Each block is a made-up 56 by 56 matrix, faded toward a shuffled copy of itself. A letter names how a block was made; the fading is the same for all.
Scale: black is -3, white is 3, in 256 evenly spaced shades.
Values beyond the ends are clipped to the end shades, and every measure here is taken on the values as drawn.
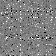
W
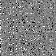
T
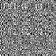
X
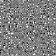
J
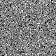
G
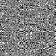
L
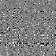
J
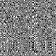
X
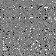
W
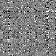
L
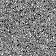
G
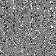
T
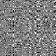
X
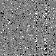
T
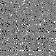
W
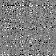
J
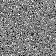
G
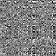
X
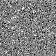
G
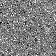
G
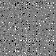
W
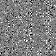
T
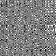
L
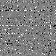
W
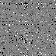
W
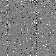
W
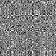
X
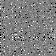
W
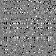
J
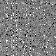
T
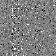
T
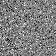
G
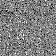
G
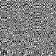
X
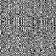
X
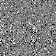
T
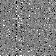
T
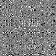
J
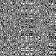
L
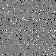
W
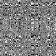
L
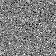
G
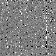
T
